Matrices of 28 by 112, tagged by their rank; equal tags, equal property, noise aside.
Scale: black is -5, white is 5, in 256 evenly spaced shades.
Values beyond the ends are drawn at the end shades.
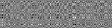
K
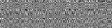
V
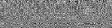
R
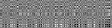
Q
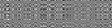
Q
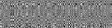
K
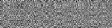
R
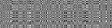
Q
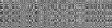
K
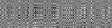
Q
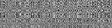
V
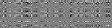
Q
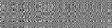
K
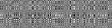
Q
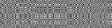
Q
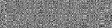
R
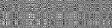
K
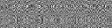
V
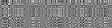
Q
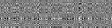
K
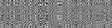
V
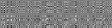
K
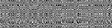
K
